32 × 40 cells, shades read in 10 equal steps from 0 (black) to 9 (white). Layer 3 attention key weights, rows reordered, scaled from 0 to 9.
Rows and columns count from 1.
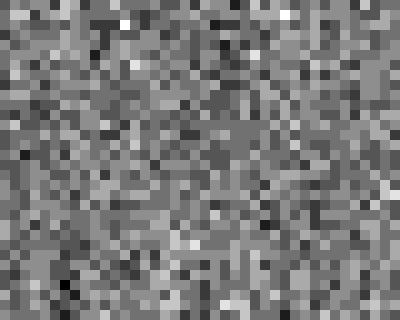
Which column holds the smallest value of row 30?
8
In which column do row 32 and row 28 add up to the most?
17
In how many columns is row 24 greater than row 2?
14
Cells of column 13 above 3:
24
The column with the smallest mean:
23
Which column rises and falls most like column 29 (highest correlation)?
7
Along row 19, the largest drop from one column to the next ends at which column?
40
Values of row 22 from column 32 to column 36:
2 5 5 5 4
